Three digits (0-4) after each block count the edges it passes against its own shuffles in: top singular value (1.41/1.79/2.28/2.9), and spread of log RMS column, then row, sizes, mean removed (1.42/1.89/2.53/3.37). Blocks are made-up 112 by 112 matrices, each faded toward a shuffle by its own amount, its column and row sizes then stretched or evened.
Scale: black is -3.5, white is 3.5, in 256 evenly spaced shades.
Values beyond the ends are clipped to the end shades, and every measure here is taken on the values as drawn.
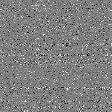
1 0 3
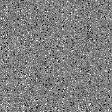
1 3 0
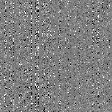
2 4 1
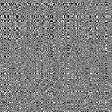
4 3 4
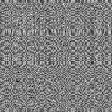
4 0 2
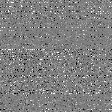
0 1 4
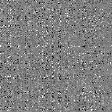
1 3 3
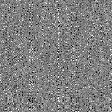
3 2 0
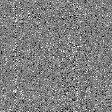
1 3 1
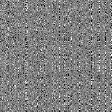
3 4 0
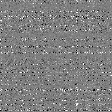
0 2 4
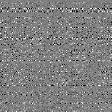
3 2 4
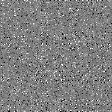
0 2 2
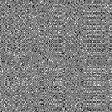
4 1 1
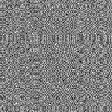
4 1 1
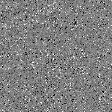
1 2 1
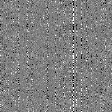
3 4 0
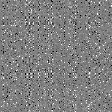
3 3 0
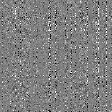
2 4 2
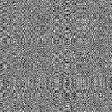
4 3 1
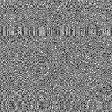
4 0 2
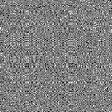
4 1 2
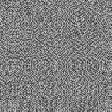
3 0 0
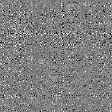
2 3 3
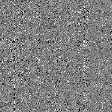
1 3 2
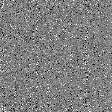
0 2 1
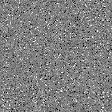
2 1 0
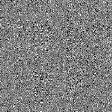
0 3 1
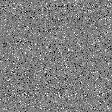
1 1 1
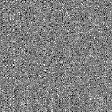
3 2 1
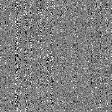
0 4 1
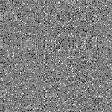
3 1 0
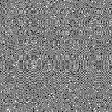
4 0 1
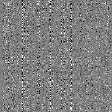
3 4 1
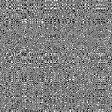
4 2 3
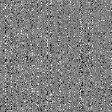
1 4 2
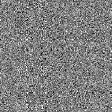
2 2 1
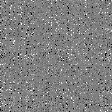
0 3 2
